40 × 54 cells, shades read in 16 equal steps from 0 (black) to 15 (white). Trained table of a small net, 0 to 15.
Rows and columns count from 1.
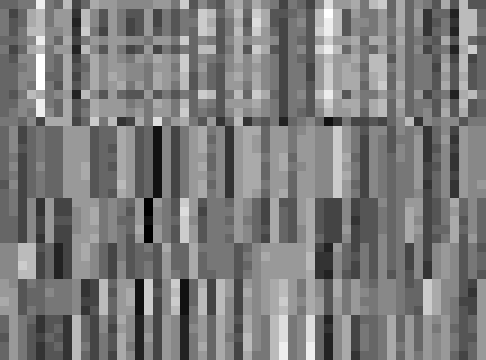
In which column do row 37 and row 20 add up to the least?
18
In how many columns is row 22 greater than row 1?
19
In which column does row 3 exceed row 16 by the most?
37
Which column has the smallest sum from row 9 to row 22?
51
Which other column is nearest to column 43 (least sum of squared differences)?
45
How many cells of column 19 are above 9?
1
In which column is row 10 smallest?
32
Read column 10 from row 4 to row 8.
12 7 11 7 6
